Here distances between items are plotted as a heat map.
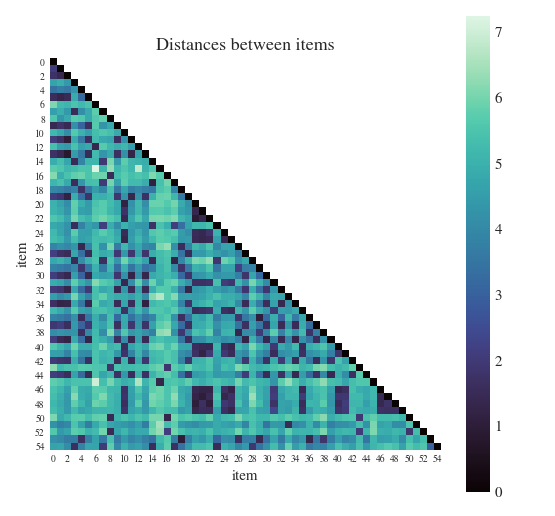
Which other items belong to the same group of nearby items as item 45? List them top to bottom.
15
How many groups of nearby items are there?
8
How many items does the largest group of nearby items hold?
16
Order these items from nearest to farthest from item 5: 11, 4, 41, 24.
11, 4, 41, 24
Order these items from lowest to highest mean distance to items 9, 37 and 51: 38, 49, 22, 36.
36, 38, 49, 22
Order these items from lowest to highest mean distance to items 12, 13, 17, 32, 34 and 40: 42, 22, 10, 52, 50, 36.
42, 36, 10, 22, 52, 50
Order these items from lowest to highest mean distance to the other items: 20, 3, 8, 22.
20, 22, 3, 8
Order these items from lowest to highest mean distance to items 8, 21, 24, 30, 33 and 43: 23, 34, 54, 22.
22, 34, 23, 54
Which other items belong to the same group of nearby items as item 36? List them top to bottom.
4, 18, 26, 29, 38, 53
